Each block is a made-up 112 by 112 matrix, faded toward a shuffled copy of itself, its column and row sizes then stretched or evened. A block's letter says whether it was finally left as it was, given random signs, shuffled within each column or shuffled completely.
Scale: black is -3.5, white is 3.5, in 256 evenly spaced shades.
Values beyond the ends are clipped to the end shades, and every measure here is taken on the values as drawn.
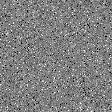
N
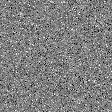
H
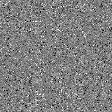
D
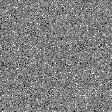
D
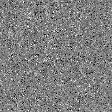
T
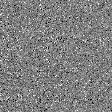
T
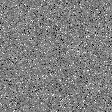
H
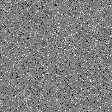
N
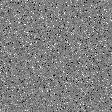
H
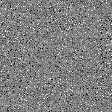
T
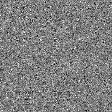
T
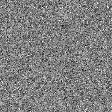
T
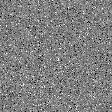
N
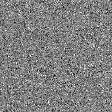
T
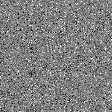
D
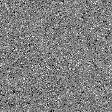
T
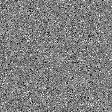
T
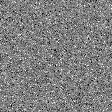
H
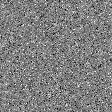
H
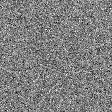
H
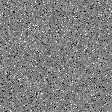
H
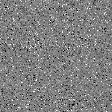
D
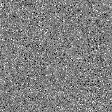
T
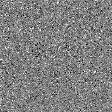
T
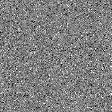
D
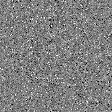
N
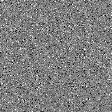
T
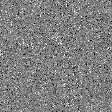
N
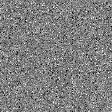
T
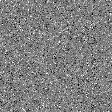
N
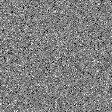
D
